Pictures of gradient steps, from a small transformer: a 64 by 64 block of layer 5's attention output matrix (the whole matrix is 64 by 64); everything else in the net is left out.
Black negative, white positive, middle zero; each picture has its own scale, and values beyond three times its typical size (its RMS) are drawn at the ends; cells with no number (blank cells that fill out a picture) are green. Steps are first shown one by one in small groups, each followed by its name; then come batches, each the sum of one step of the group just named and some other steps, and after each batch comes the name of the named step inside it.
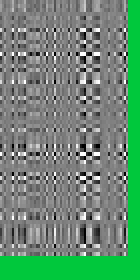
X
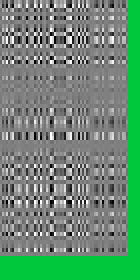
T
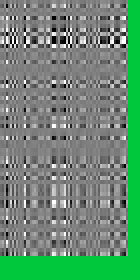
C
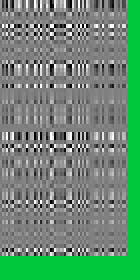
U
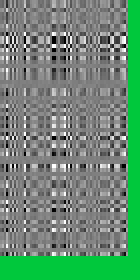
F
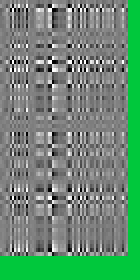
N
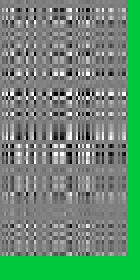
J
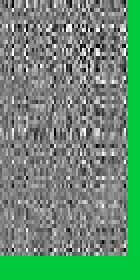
U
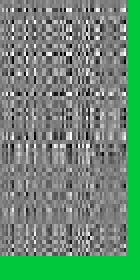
J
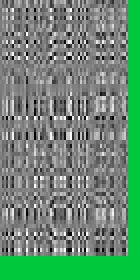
T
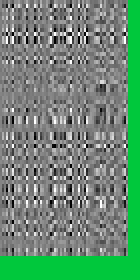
T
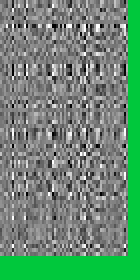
X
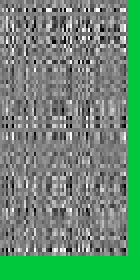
C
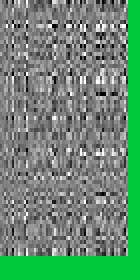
X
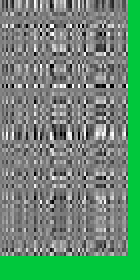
U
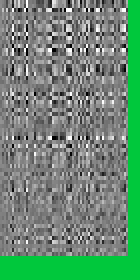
J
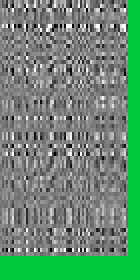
U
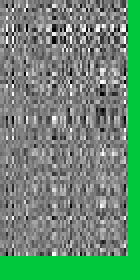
C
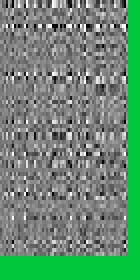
X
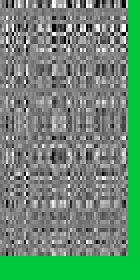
C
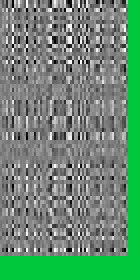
T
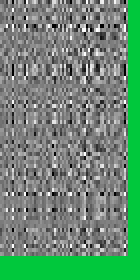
X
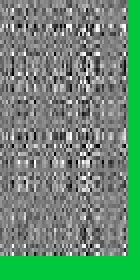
X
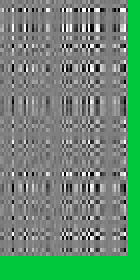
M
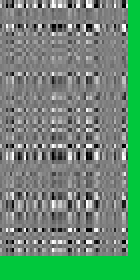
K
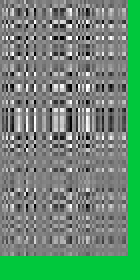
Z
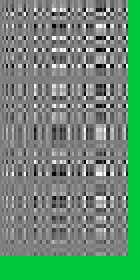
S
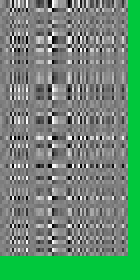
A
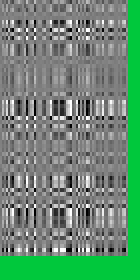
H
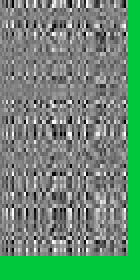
K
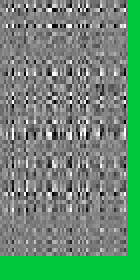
Z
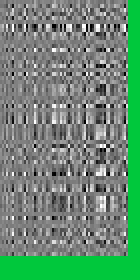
S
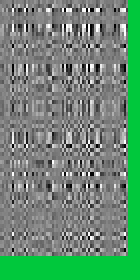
M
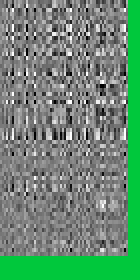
Z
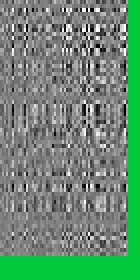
M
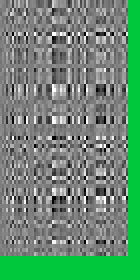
A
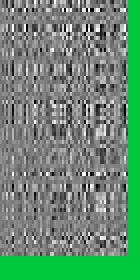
M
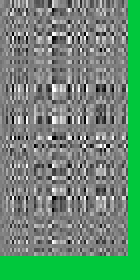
A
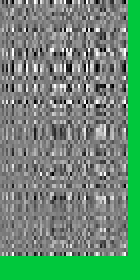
S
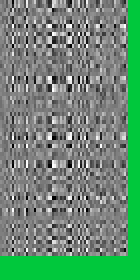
A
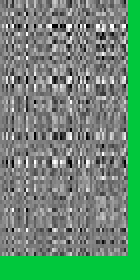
S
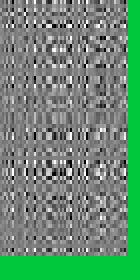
S
